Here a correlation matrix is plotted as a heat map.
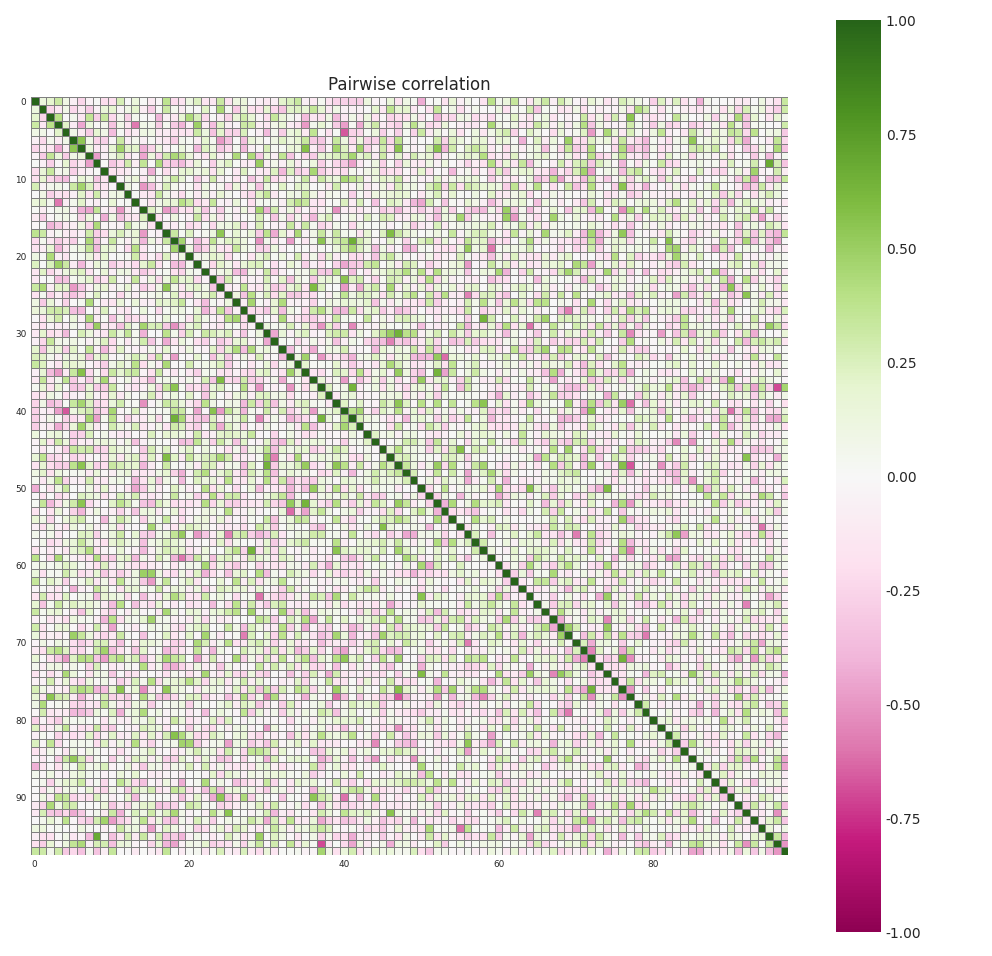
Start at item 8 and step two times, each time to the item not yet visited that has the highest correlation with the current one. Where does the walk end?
29
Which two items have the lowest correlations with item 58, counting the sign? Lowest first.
77, 14
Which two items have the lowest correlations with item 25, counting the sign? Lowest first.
56, 83
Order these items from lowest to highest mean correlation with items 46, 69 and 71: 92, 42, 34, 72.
42, 72, 92, 34
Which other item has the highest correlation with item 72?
76
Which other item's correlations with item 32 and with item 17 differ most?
24
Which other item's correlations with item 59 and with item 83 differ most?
19
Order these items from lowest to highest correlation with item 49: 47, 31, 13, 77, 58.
13, 31, 77, 58, 47
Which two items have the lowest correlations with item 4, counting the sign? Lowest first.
40, 72
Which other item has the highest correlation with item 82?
18
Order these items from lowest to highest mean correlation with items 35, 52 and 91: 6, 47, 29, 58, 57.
58, 29, 57, 47, 6
